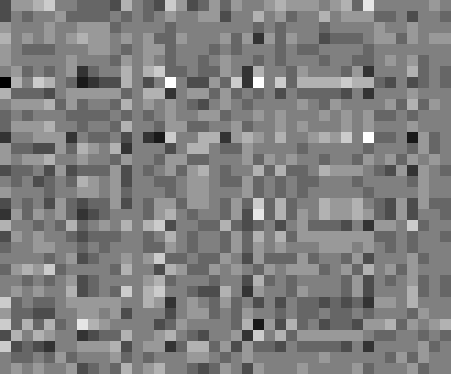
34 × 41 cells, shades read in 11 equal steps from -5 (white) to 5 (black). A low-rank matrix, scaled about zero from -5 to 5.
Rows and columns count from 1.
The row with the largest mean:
32
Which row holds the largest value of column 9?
8
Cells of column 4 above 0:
9
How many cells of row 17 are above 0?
15
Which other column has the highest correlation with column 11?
18
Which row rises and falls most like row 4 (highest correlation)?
30
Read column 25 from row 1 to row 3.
-1 0 0
